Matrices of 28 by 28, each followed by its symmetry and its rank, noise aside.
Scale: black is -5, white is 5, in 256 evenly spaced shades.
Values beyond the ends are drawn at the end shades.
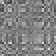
symmetric, rank two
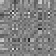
symmetric, rank three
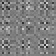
symmetric, rank two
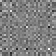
symmetric, rank two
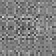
no symmetry, rank three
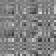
symmetric, rank two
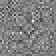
symmetric, rank four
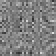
no symmetry, rank three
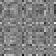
antisymmetric, rank two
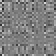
no symmetry, rank two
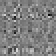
no symmetry, rank four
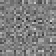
no symmetry, rank four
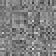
antisymmetric, rank four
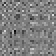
no symmetry, rank four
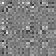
symmetric, rank three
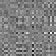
antisymmetric, rank two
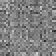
no symmetry, rank four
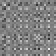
symmetric, rank two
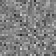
no symmetry, rank four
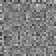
antisymmetric, rank four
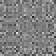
antisymmetric, rank four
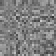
no symmetry, rank three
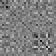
symmetric, rank four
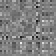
symmetric, rank three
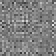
no symmetry, rank four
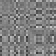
antisymmetric, rank two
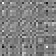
symmetric, rank three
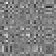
no symmetry, rank three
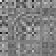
symmetric, rank three
